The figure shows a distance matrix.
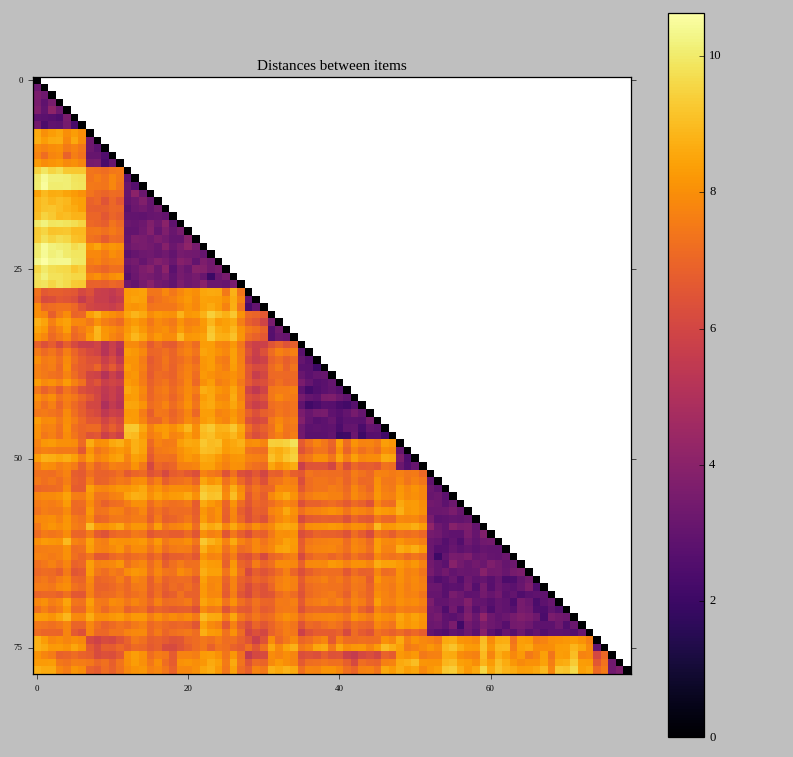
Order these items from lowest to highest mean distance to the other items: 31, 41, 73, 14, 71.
73, 41, 71, 14, 31
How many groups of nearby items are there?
10
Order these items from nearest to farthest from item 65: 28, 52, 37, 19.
52, 28, 37, 19
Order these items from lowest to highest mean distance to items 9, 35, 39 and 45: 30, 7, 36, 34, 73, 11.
36, 11, 7, 30, 73, 34
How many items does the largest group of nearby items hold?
22
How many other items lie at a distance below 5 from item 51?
3
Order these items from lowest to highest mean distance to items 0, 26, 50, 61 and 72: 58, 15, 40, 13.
58, 15, 13, 40
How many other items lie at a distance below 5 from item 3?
6
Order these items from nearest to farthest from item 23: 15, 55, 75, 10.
15, 75, 10, 55
